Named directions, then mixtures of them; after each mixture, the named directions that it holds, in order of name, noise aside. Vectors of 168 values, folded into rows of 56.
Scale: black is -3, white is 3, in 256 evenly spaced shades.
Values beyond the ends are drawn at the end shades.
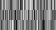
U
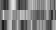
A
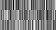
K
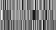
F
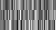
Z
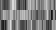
A.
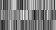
A, F, U.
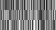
K, U, Z.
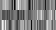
A, K.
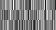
K.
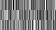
K.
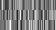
Z.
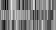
A, F, U.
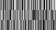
F, K, U.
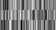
A, F, Z.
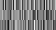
F, K.
